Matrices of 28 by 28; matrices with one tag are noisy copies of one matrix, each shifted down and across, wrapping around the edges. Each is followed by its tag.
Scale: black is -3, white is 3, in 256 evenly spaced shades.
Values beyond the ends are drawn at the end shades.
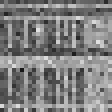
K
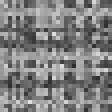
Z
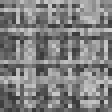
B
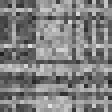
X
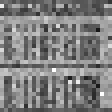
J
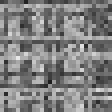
B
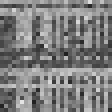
J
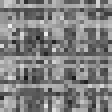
B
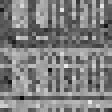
J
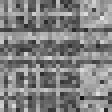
X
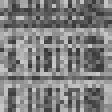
J
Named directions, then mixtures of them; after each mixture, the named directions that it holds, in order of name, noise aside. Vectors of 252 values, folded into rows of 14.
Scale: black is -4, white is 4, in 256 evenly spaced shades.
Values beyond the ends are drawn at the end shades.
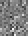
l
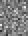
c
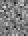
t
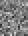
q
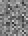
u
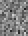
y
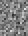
y.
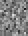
t, y.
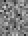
t.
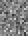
y.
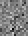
l.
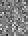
c, l.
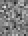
t.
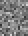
q.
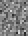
y.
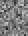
t.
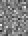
c.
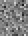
l, t.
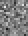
q, t.
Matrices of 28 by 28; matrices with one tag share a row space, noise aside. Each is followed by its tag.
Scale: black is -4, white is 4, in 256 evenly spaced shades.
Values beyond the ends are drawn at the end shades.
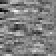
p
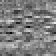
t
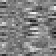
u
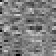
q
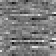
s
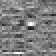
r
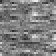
s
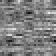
t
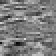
p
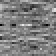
s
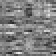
t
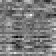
t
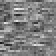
p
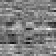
t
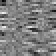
u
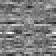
t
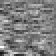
p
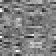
q
